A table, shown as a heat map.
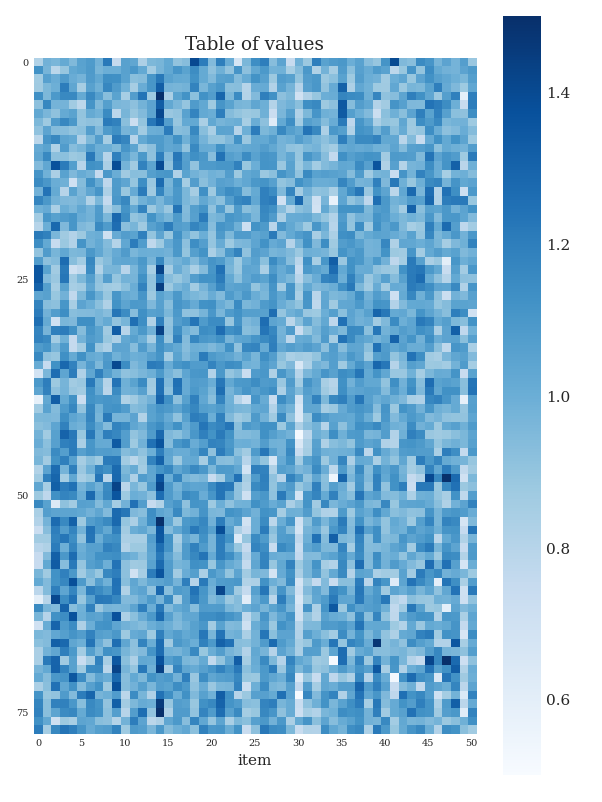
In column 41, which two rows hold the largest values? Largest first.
0, 32
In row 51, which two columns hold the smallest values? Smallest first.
2, 13
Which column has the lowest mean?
30
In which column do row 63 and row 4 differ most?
47
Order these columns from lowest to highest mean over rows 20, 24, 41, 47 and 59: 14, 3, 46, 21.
46, 3, 21, 14
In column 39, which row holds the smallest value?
6
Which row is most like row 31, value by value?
74
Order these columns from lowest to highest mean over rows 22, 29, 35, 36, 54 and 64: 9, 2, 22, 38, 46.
46, 38, 22, 2, 9
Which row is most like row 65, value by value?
36
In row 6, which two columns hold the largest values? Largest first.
14, 35
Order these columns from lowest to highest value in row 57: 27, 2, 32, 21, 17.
32, 27, 17, 21, 2
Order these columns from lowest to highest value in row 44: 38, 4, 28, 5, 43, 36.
5, 36, 28, 38, 43, 4
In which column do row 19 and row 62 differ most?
34
